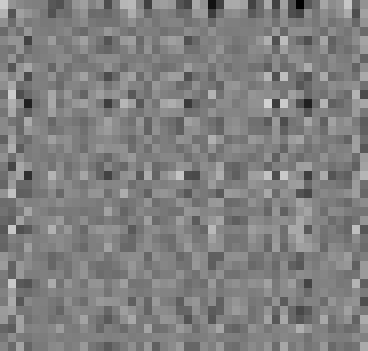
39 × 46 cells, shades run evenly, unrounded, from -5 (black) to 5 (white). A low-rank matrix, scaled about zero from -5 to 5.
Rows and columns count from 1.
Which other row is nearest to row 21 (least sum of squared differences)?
16
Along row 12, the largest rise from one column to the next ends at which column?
36
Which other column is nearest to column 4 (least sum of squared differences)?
39
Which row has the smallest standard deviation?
38
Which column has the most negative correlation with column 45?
26
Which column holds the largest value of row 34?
2
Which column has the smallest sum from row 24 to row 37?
1
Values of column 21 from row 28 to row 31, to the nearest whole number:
0 0 0 0
